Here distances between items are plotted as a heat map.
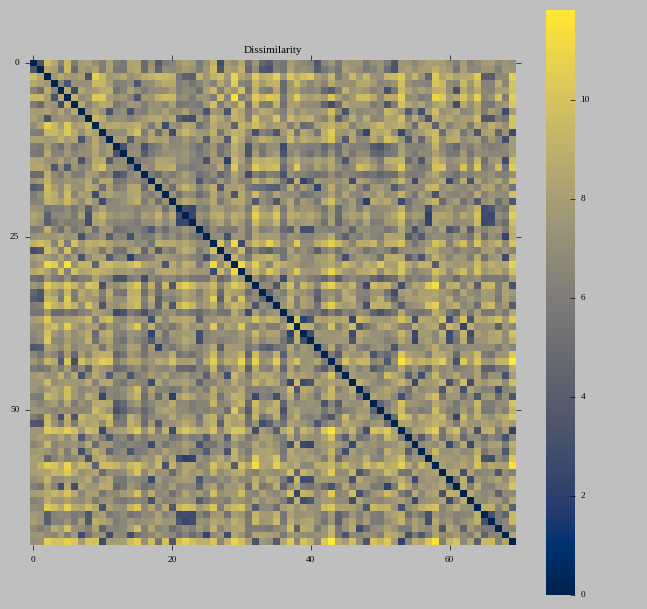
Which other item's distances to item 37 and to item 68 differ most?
11
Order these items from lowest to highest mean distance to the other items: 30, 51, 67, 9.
67, 51, 9, 30
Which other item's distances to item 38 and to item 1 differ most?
62
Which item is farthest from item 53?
43
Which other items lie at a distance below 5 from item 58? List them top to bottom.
9, 19, 29
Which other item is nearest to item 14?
28
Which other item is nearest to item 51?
61
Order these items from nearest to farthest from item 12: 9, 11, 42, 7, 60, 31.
31, 42, 60, 7, 11, 9
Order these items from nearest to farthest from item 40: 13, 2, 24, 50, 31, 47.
24, 13, 31, 50, 47, 2
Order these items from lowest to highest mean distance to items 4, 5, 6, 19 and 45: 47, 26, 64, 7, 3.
3, 7, 47, 26, 64
